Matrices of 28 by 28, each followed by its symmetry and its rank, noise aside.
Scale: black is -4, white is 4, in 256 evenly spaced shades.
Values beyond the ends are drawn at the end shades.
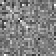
symmetric, rank seven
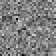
no symmetry, rank eight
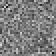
symmetric, rank seven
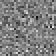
no symmetry, rank eight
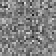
no symmetry, rank six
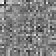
symmetric, rank six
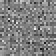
no symmetry, rank eight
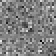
symmetric, rank seven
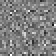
no symmetry, rank seven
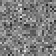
no symmetry, rank seven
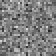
no symmetry, rank eight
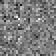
symmetric, rank eight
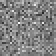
no symmetry, rank seven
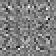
antisymmetric, rank six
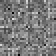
symmetric, rank six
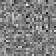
no symmetry, rank eight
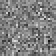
no symmetry, rank six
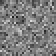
symmetric, rank seven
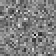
symmetric, rank eight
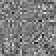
symmetric, rank seven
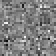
antisymmetric, rank six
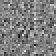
no symmetry, rank eight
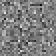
no symmetry, rank seven
